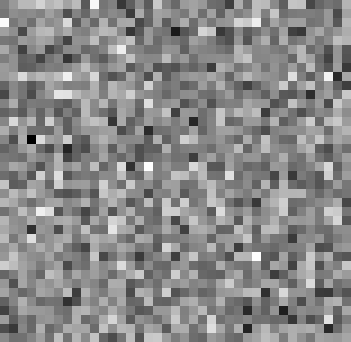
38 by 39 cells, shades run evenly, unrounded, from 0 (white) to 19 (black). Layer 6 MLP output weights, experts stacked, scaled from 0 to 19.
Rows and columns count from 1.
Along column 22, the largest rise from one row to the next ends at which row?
14
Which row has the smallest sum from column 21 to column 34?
3
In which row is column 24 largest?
8
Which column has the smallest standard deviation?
23
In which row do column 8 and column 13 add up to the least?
11
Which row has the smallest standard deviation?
18
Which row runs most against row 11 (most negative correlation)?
17
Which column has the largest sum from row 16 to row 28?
33
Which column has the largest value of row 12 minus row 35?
37
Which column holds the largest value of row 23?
29
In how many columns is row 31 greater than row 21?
18
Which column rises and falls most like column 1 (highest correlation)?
28
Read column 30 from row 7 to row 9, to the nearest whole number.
9 10 8
